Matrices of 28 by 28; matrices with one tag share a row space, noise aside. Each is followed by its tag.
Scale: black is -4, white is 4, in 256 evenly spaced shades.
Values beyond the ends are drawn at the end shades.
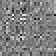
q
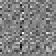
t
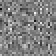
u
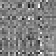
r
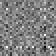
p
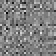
q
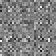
u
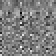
t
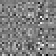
r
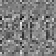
t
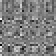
t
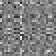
t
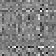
r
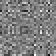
u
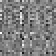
t
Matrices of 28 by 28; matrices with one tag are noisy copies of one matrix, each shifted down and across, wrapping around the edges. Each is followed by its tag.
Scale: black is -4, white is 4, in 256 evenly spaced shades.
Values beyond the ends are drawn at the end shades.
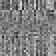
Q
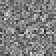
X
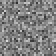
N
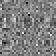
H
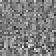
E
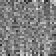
E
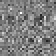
H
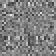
H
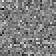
X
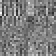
Q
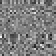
H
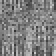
Q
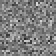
X
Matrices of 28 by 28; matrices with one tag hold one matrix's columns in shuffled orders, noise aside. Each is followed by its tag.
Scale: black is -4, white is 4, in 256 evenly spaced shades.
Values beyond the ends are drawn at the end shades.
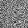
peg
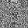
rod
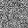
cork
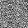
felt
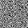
felt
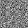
felt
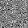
peg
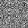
cork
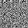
rod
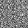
felt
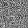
cork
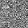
felt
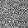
peg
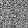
cork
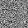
peg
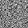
felt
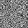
felt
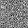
felt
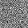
peg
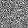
cork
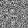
cork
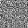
cork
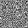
felt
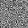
peg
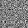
peg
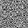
felt
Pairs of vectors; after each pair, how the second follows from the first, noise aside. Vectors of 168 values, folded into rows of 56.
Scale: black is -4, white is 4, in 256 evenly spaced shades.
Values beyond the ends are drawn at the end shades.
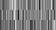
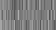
negated, shrunk.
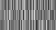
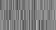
negated, shrunk.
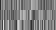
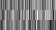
shuffled.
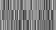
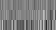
wrapped around, negated, partly zeroed.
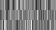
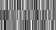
sign-scrambled.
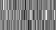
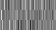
wrapped around, negated, partly zeroed.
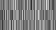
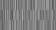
shrunk.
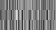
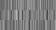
shrunk.
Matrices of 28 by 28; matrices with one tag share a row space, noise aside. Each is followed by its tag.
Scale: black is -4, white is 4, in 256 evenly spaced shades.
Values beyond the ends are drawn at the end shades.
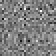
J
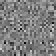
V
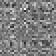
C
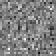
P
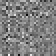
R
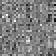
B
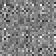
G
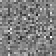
P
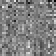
B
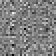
C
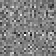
V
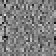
G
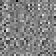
G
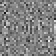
G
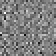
G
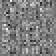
R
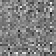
P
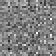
P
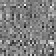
V
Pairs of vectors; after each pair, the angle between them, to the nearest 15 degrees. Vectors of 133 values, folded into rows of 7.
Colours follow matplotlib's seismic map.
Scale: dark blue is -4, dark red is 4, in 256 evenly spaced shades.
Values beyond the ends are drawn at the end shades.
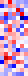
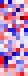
150 degrees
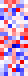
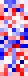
165 degrees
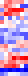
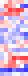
15 degrees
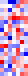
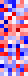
60 degrees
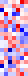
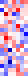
30 degrees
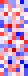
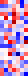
60 degrees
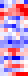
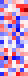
60 degrees
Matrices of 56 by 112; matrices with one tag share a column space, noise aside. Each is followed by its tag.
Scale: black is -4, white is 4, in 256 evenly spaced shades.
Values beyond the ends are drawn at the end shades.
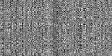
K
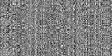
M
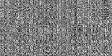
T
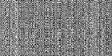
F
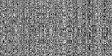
T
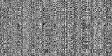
K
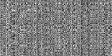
M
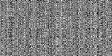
F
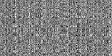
T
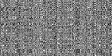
K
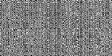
F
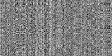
M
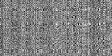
K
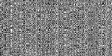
M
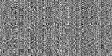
K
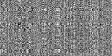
K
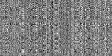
K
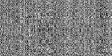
T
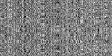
T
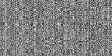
K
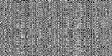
F
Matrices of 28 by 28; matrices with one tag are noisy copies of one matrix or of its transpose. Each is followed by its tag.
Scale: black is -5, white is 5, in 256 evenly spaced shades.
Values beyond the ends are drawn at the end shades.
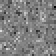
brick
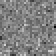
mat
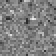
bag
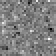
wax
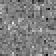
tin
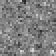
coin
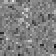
tin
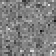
coin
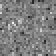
tin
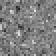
bag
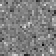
mat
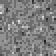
tin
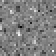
bag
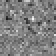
bag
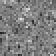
tin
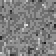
mat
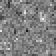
brick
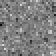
coin
